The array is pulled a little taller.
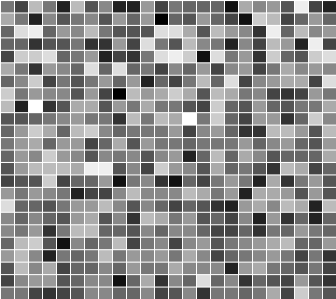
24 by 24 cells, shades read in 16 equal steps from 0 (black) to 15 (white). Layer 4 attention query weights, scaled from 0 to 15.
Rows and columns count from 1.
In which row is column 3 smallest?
2
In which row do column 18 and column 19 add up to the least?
11
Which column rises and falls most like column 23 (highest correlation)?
14
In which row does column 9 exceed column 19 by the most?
6
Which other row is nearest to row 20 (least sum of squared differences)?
12
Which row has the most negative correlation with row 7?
4
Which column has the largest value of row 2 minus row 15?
19
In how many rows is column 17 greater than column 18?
11
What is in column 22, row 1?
14
